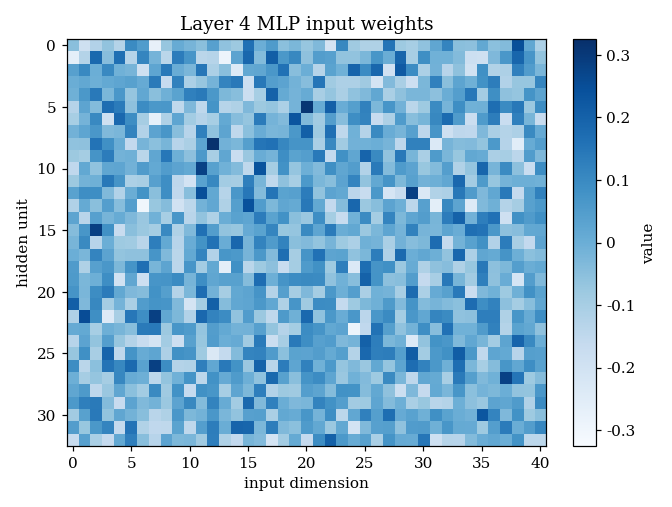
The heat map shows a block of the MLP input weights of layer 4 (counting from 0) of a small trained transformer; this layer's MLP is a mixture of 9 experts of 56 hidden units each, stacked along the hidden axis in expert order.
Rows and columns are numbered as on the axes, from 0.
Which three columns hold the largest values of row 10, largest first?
11, 16, 35
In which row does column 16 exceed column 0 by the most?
10
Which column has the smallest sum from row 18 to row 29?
24
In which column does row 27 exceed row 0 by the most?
37
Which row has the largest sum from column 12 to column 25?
8
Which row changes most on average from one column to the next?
12
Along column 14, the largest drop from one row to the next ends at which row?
32
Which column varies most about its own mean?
7
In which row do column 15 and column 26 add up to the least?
3
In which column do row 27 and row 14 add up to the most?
33
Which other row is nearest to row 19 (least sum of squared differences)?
9
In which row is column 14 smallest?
2
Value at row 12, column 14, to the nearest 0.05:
0.05
